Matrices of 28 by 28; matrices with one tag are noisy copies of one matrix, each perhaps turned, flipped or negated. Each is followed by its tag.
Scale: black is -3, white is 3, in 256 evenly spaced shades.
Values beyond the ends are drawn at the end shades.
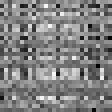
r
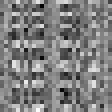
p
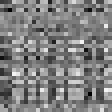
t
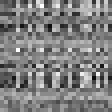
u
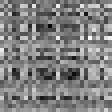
r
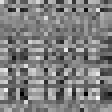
t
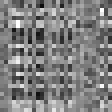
t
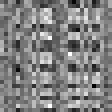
p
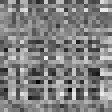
t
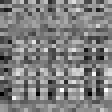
t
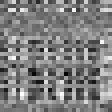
t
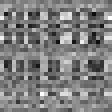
p
